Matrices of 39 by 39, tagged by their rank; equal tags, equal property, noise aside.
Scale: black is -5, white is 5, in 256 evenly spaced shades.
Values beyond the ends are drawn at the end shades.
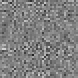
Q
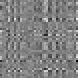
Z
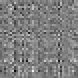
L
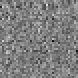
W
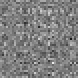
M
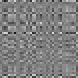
Z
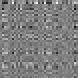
Z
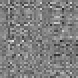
M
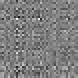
L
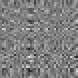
L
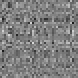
M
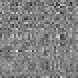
L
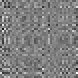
Z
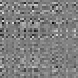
L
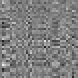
L
